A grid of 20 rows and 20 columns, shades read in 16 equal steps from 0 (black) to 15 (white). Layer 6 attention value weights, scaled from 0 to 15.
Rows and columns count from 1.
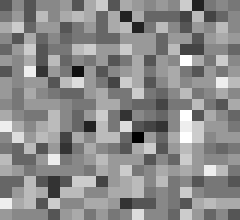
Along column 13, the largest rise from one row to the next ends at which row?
13
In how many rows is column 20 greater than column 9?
6
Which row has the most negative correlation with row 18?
19
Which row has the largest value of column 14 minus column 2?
17
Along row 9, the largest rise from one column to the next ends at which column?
12
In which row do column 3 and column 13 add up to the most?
14
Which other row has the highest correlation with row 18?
20
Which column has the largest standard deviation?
16
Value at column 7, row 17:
12
